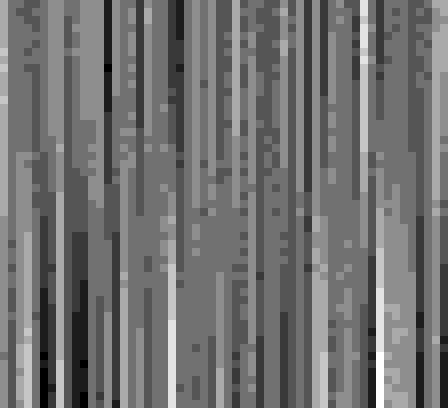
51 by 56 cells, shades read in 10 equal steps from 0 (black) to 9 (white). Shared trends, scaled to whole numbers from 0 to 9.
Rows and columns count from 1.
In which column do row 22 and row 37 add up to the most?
48
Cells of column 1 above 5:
27
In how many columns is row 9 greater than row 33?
21
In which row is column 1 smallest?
45
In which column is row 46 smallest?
11
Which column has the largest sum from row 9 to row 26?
46
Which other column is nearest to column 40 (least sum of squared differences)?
8
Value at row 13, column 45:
3
